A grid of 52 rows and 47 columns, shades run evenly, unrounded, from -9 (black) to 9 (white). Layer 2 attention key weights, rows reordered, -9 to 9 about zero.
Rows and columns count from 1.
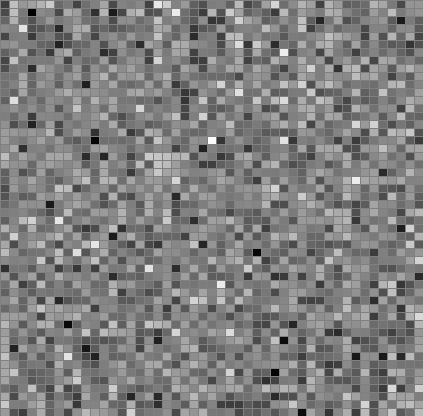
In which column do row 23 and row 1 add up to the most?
18
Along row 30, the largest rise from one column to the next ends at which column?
14
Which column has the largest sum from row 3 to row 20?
34
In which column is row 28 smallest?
22
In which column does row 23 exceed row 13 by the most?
40
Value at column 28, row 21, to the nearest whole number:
2
